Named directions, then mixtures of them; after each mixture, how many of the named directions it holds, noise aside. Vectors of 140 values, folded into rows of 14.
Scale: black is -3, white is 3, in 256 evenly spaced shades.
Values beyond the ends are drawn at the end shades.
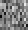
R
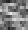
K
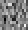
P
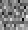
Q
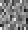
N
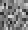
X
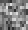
two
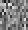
four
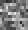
one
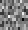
three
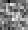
one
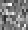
two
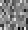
one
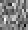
one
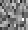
three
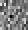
two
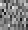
two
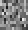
four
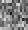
four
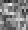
two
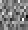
one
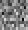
two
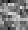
one
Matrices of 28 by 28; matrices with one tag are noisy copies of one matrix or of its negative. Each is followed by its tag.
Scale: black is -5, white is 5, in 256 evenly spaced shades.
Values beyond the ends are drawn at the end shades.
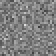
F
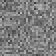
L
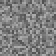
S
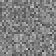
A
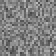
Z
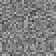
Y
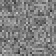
L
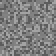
F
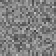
A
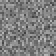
Z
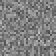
Z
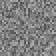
Z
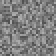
S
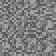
Y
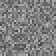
A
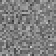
F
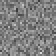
Z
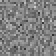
Z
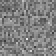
L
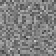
F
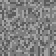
Z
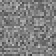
L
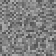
Y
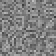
Y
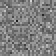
A
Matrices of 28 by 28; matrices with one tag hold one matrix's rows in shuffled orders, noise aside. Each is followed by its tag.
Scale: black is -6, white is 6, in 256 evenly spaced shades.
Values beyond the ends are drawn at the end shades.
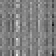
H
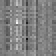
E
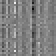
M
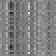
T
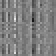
M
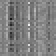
T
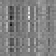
T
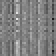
H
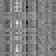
E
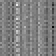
H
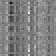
T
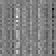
H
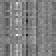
E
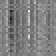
T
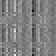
M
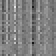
M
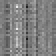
E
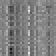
T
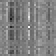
T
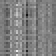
E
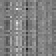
E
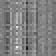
E
